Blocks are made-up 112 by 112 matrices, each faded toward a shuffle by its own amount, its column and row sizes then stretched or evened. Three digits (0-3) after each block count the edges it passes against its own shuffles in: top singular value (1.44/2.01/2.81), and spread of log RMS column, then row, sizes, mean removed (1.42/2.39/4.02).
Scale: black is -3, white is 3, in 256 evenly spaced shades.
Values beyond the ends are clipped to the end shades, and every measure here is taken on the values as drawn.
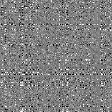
2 2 2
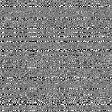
3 1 3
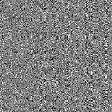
2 2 0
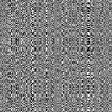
3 3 0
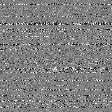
1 0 3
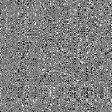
2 2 1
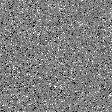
0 1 0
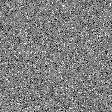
0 0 0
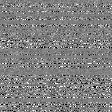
1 0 3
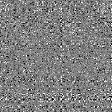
2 1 2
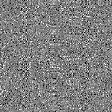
2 1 1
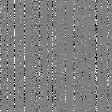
2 3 1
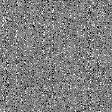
0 2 0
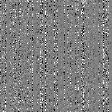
1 3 1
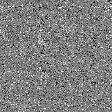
0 1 1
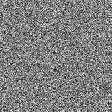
2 0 0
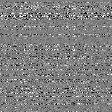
0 1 3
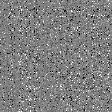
0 2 1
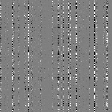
3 3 1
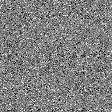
0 0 1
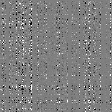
1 3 2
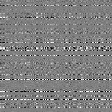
3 1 3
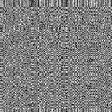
3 2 0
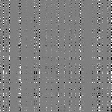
3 3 2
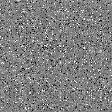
1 1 1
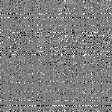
1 2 3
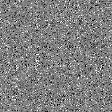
1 1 1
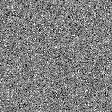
1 0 0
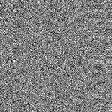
2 0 0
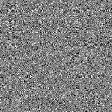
2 0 1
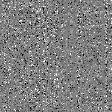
1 2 0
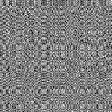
3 1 0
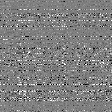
2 1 3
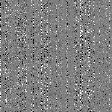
0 3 0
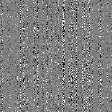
1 3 1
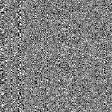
2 2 0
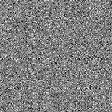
2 0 1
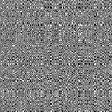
3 2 2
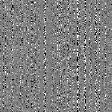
2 3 0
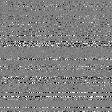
2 0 3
